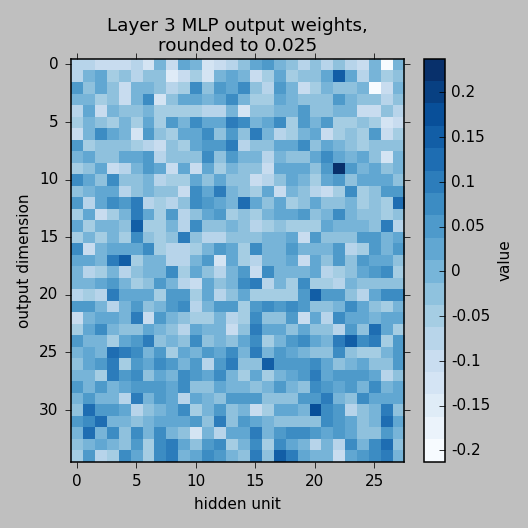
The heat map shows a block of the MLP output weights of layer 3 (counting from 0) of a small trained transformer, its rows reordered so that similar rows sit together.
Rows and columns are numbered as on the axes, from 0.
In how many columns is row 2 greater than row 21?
6
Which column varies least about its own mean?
18
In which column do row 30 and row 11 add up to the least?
15
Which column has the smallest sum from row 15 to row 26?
21
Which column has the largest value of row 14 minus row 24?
26
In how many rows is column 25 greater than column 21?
14
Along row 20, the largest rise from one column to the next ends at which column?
3
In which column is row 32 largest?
1
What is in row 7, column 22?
0
